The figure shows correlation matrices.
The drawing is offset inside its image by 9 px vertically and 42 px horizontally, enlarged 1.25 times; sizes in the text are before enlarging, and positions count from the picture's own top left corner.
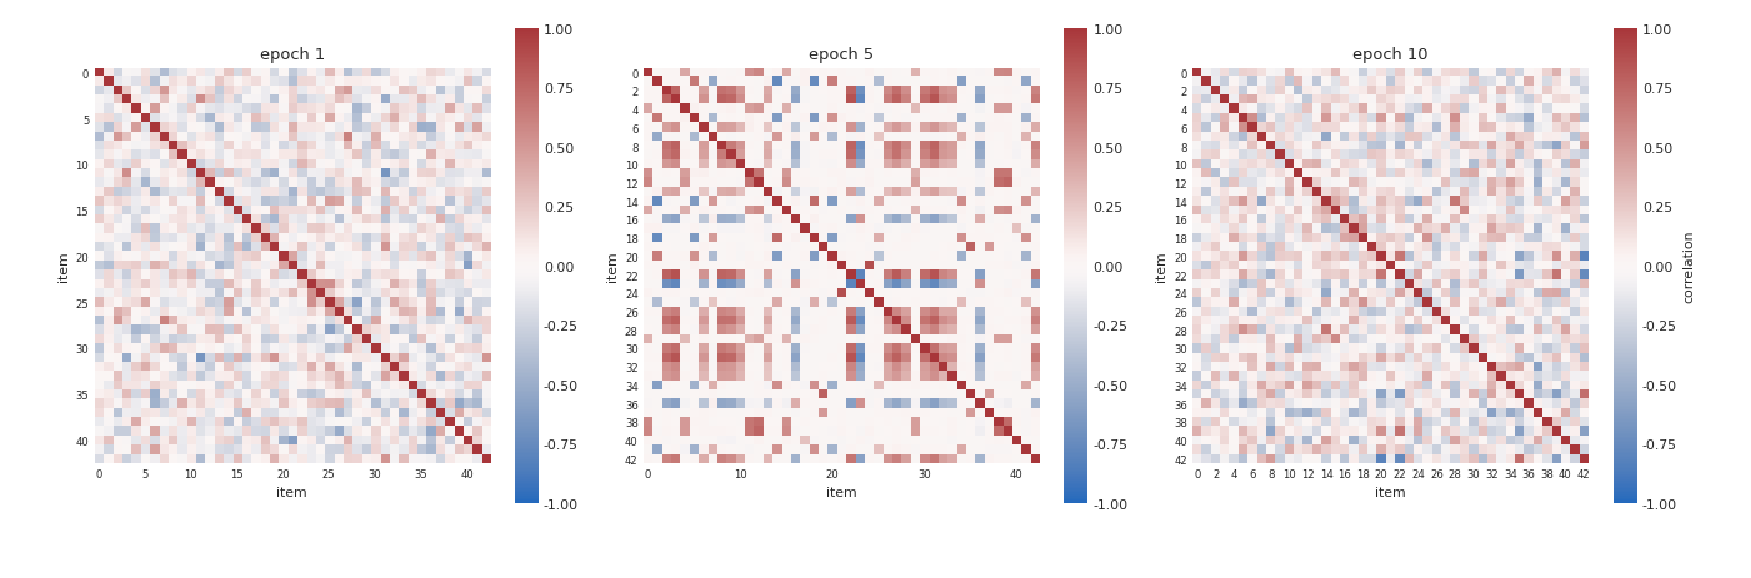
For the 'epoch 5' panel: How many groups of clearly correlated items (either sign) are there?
6
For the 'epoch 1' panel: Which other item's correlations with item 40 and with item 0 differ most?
27
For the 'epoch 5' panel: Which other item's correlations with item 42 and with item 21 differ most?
24
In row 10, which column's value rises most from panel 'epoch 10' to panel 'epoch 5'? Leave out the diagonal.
30
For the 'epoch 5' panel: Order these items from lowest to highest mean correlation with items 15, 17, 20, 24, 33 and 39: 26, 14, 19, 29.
14, 19, 26, 29
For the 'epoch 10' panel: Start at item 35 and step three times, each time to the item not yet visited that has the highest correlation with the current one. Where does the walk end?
32
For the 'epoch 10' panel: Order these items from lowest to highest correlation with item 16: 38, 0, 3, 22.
38, 0, 3, 22
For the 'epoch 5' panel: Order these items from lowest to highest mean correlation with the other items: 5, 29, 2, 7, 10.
5, 7, 29, 10, 2
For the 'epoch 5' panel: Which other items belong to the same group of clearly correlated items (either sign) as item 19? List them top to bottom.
35, 37
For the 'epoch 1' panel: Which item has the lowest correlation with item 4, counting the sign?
28
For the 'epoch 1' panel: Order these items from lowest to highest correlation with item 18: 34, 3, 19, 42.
3, 42, 34, 19
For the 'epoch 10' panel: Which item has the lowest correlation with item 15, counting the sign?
17
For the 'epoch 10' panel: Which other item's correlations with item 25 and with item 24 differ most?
14
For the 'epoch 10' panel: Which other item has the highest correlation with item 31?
20
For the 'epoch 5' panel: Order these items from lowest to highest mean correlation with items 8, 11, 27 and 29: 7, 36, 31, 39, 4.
36, 7, 4, 39, 31
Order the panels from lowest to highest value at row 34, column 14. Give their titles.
epoch 10, epoch 1, epoch 5
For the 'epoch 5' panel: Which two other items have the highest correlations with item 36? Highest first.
23, 16
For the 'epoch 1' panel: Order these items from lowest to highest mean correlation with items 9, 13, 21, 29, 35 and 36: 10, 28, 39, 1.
39, 10, 1, 28
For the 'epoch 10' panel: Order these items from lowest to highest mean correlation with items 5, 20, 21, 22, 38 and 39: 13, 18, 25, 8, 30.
8, 30, 25, 13, 18
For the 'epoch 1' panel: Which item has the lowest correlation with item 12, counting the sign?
5
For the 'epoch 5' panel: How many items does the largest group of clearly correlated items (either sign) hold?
19
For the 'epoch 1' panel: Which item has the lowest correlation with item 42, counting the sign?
11
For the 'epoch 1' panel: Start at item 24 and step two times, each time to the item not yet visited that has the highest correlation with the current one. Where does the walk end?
25
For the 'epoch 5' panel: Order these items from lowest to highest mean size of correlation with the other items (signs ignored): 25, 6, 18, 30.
25, 18, 6, 30
